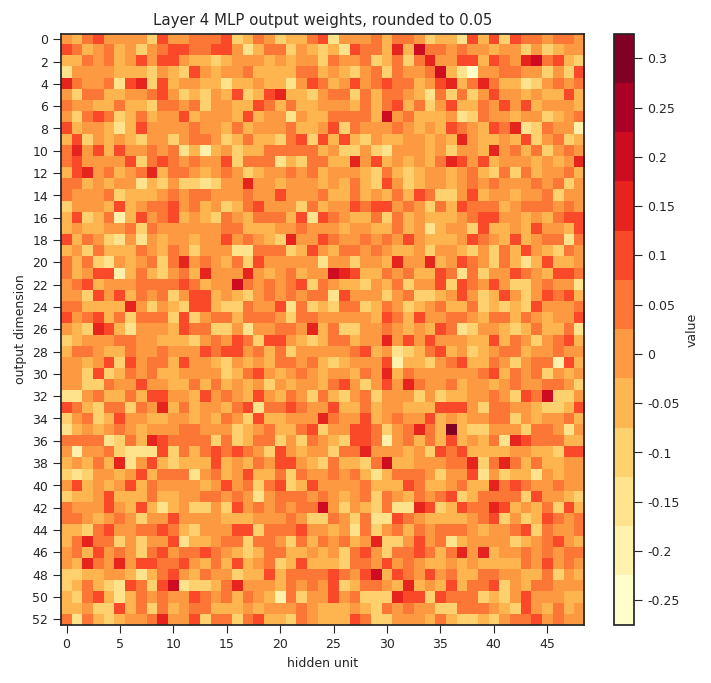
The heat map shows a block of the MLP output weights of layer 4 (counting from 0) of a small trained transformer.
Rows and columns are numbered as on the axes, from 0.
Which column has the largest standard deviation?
30
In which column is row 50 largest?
31
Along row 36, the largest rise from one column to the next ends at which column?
42
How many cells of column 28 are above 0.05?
7
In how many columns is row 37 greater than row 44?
18
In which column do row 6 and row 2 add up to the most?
43
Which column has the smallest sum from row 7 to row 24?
5
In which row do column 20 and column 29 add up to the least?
50
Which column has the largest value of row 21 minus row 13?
13
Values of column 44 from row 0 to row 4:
0.05 0 0.2 0 -0.1
